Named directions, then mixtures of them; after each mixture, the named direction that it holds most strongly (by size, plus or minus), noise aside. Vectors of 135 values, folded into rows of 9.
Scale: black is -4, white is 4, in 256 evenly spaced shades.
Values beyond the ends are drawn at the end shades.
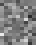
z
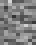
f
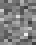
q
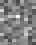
q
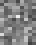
z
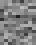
q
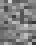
f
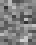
f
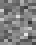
q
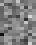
z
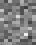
q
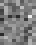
z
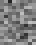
f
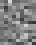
f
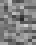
f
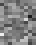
z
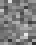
q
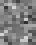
z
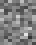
q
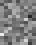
z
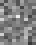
z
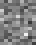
q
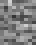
f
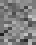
z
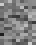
z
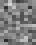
f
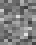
q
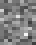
q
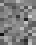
z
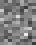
q
